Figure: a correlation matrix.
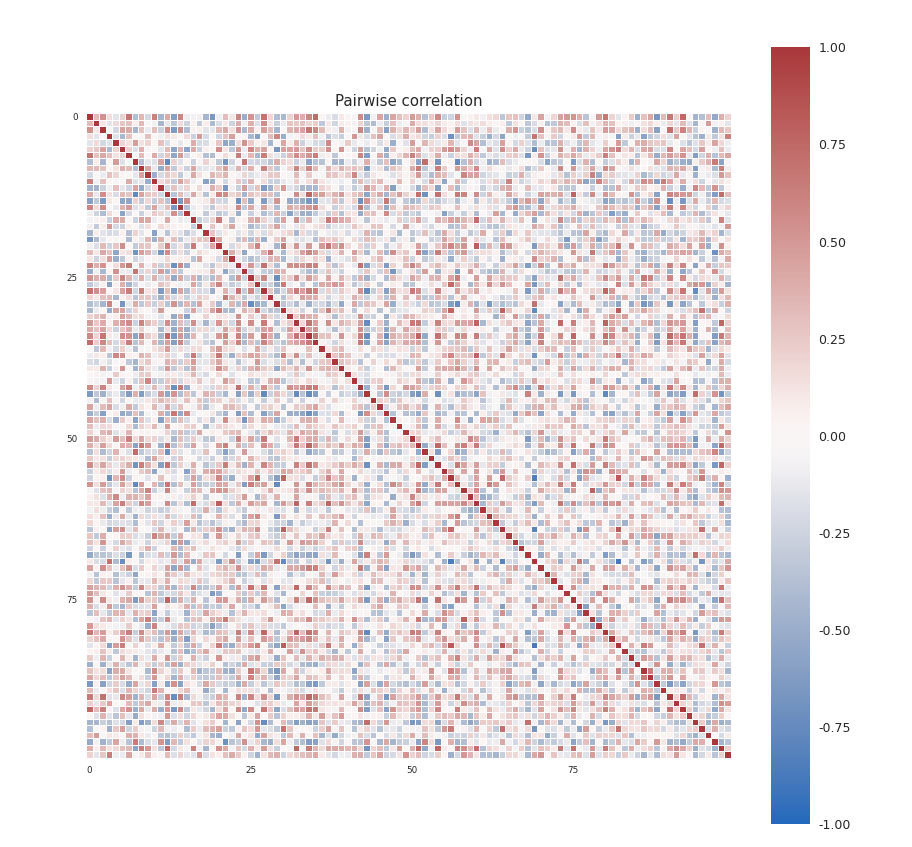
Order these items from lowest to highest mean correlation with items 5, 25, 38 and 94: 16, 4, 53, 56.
4, 53, 16, 56
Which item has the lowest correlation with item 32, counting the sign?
43
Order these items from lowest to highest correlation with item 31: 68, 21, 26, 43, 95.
68, 43, 26, 21, 95
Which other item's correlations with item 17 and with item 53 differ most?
86
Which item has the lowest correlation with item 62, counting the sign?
29
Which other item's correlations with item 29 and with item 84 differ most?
57
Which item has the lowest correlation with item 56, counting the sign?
69
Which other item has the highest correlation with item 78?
58
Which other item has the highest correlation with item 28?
21
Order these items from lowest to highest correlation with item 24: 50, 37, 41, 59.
41, 50, 37, 59
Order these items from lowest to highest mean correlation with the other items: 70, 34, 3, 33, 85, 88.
88, 85, 3, 33, 70, 34
